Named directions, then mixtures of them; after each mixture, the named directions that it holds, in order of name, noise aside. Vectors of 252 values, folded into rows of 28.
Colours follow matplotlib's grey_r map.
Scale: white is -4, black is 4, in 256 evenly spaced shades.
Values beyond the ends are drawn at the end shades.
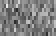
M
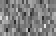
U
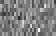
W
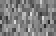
M, U.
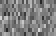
U, W.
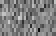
W.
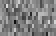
M, U.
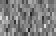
U.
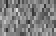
M, U.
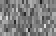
U.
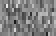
M, U.
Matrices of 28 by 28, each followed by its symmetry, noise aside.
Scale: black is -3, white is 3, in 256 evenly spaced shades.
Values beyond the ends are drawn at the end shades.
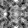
mirrored top to bottom.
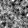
symmetric across the other diagonal.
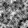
symmetric.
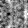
mirrored top to bottom.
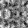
mirrored top to bottom.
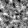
antisymmetric.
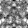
mirrored left to right.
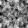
mirrored top to bottom.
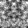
mirrored left to right.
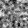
antisymmetric.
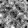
symmetric across the other diagonal.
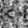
mirrored top to bottom.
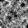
symmetric across the other diagonal.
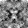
mirrored left to right.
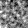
antisymmetric.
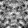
mirrored left to right.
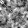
symmetric.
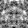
mirrored left to right.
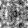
mirrored top to bottom.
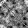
symmetric.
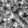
antisymmetric.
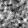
antisymmetric.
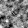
symmetric across the other diagonal.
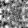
mirrored top to bottom.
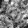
symmetric across the other diagonal.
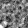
symmetric across the other diagonal.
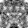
mirrored left to right.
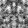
mirrored left to right.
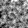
antisymmetric.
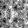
mirrored top to bottom.
